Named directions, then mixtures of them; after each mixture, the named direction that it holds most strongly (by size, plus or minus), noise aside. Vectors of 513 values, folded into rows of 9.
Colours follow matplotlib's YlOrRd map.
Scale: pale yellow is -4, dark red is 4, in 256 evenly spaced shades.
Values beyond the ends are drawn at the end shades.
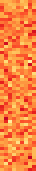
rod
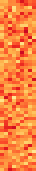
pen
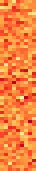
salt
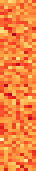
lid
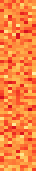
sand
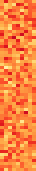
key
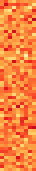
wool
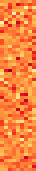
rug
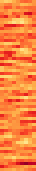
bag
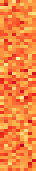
salt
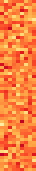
key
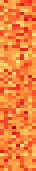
key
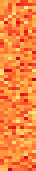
rug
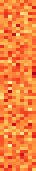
sand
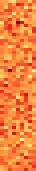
rug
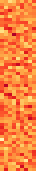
lid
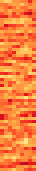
bag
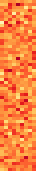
rug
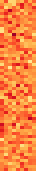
lid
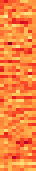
bag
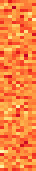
wool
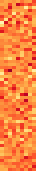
rug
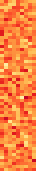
salt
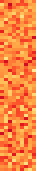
rod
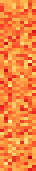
rod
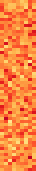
rod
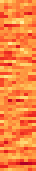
bag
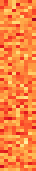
wool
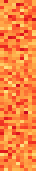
key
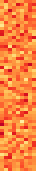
key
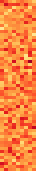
wool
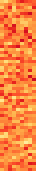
pen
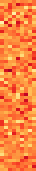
rug
